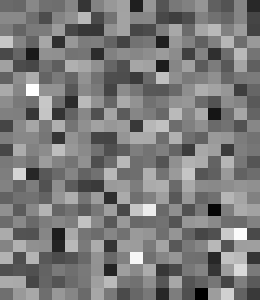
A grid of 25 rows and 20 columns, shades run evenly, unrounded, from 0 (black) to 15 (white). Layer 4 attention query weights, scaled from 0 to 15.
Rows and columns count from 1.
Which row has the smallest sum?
1
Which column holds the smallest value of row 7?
11
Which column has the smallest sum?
20
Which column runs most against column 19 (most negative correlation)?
2
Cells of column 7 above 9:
4
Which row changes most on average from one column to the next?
10
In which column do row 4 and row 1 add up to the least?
13
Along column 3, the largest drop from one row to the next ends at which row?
9
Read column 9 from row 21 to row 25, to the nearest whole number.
3 6 2 11 7
